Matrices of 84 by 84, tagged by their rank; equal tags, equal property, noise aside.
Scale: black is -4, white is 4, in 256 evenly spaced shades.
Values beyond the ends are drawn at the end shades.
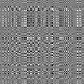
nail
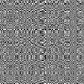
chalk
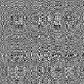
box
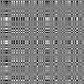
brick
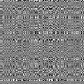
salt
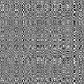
salt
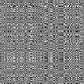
salt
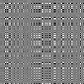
brick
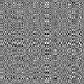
chalk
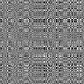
nail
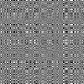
nail
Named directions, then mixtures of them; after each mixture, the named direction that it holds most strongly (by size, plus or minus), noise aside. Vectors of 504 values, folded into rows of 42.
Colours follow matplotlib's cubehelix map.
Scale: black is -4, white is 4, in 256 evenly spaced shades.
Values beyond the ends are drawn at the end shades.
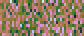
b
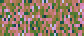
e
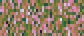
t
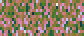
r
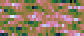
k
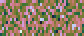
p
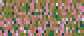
r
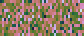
e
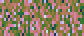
e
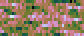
k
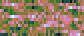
k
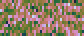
t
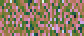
b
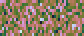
p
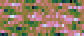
k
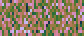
r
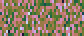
t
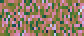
e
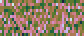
r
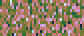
t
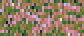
t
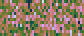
b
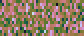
r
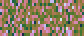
t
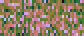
e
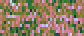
b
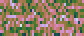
b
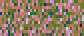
t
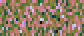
p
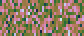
t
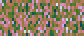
r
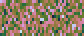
p
